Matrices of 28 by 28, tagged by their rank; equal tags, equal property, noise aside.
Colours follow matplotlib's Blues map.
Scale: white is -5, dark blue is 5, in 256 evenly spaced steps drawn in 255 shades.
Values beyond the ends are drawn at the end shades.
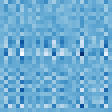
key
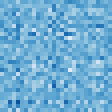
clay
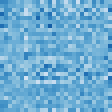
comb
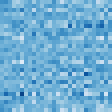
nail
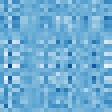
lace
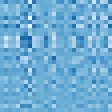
lace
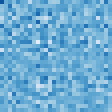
comb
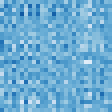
nail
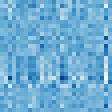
lace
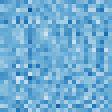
comb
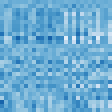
lace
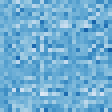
clay
